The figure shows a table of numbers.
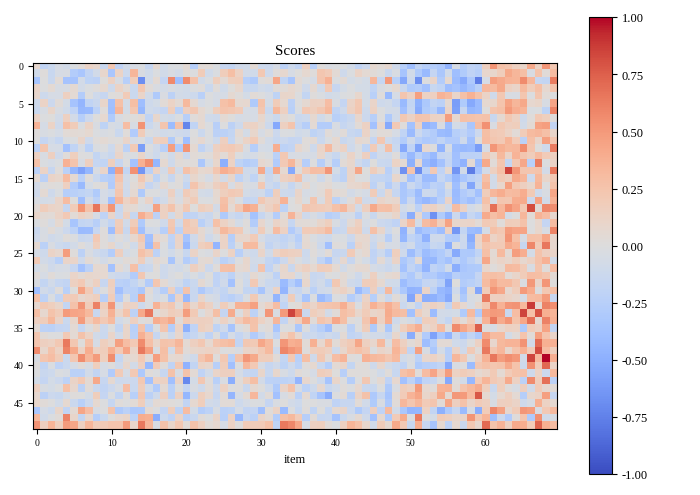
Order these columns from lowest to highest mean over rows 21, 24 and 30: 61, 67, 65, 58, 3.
58, 3, 67, 65, 61
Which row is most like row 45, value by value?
7
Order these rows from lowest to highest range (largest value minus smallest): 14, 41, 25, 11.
41, 25, 11, 14
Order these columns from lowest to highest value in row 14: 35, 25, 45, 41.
41, 35, 45, 25
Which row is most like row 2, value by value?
11
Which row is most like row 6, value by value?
22
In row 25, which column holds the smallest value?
56
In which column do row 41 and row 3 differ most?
55
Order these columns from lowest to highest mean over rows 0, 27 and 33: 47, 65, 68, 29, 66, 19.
29, 19, 47, 66, 68, 65
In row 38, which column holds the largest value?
67
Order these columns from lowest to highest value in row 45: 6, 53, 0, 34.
6, 34, 0, 53
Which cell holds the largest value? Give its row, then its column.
39, 68
